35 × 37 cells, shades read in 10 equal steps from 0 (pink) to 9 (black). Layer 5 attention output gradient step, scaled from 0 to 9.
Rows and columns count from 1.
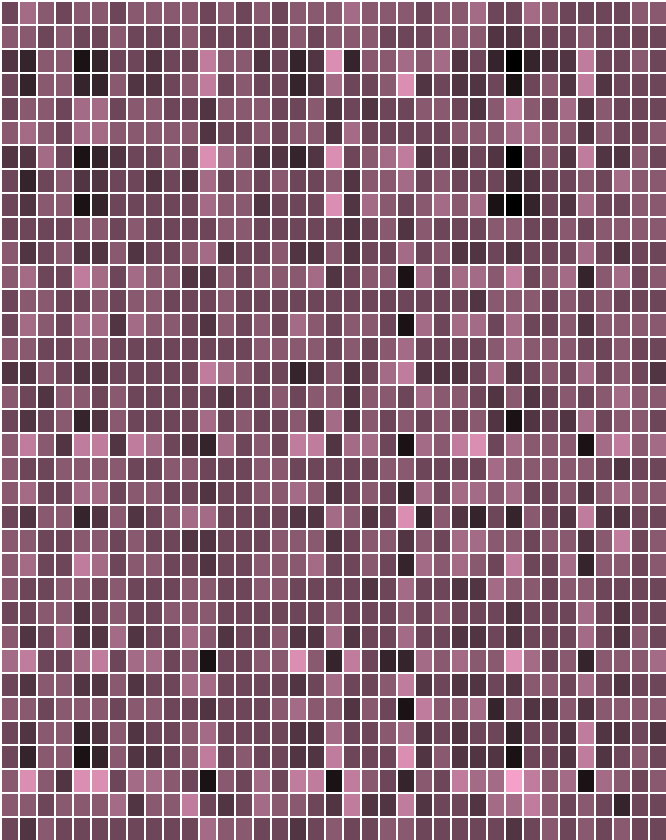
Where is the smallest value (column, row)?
29, 33
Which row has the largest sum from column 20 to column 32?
3
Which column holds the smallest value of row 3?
19
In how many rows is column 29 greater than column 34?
16
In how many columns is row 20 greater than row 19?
20
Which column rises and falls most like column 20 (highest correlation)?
30
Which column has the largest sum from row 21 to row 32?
13
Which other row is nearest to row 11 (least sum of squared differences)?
27
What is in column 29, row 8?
7
